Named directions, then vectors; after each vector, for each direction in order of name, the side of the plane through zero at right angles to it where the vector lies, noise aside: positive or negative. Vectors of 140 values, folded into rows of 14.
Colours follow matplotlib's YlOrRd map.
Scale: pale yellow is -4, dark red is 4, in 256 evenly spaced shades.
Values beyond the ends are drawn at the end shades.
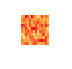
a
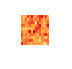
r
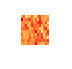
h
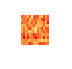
negative, negative, negative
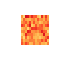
positive, negative, positive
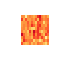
negative, positive, positive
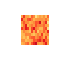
positive, positive, negative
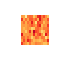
negative, positive, positive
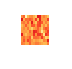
negative, positive, positive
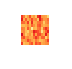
negative, positive, positive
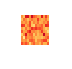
positive, negative, positive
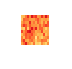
positive, negative, positive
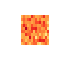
positive, positive, negative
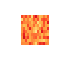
negative, negative, negative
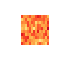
negative, negative, positive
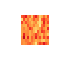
negative, negative, negative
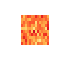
negative, negative, positive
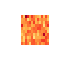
positive, negative, positive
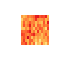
negative, negative, positive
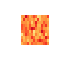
positive, negative, negative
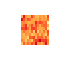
positive, positive, negative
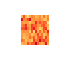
positive, positive, negative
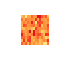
negative, positive, positive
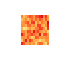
negative, negative, positive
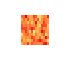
positive, negative, negative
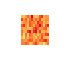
positive, positive, positive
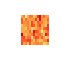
negative, positive, positive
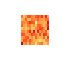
negative, negative, positive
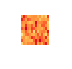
positive, positive, negative
